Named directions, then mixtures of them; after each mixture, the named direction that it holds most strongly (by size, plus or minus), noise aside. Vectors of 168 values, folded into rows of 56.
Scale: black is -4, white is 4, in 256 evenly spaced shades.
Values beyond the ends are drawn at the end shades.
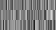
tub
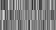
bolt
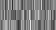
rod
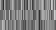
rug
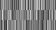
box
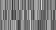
rod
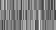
rug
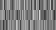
rug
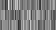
rod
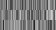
tub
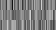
rod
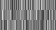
box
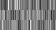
bolt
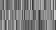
rug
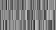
tub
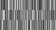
bolt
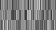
box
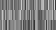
tub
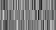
bolt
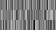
tub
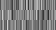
box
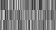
bolt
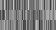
rug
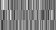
bolt
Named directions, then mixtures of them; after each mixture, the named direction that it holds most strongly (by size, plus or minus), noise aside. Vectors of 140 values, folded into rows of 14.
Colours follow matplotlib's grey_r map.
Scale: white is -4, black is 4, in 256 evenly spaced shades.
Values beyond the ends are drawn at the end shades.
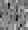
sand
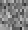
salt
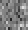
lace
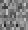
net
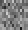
salt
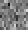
sand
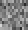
salt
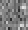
lace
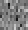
sand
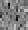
sand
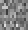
net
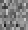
net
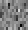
sand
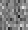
lace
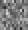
salt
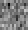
sand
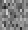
net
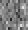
lace
